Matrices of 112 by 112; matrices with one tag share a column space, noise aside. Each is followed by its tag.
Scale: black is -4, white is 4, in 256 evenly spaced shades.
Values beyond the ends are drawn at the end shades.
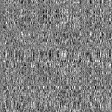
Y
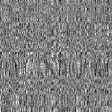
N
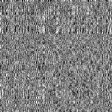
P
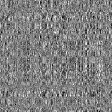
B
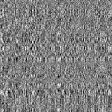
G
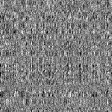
B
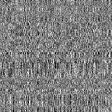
N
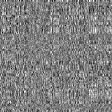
P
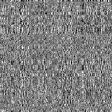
P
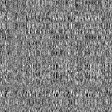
B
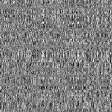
Y
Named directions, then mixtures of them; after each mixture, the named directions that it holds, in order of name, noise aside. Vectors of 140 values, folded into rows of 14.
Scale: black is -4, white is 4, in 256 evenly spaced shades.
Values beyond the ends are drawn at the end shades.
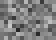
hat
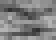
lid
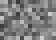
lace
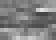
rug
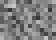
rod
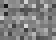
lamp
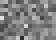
lace, lamp.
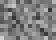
rod.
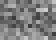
rod, rug.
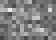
lid, rod.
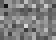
lamp.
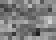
hat, lid.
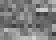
rod, rug.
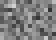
rod.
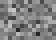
hat.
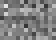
lamp.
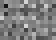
lamp.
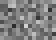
lamp, rod.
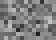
hat.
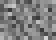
rod.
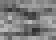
lid.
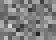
hat.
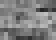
rug.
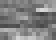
rug.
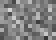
rod.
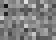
lamp.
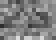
lace, rug.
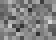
hat.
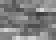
lid, rug.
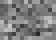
hat, lid.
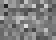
lamp.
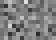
hat, lamp.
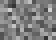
rod.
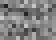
lamp, lid.
